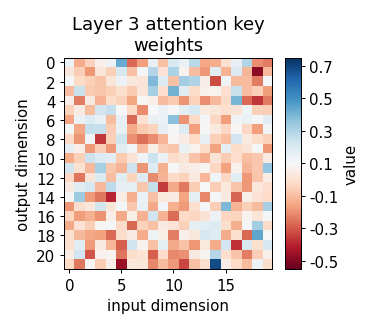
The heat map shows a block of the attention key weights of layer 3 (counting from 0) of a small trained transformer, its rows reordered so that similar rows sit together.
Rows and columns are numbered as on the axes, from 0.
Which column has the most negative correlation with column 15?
16
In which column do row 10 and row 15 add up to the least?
0
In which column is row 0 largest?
5
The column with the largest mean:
8
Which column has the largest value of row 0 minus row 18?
17
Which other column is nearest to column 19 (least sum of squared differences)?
13
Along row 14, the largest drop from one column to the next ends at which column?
2
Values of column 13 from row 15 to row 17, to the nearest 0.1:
0.1 0 0.2
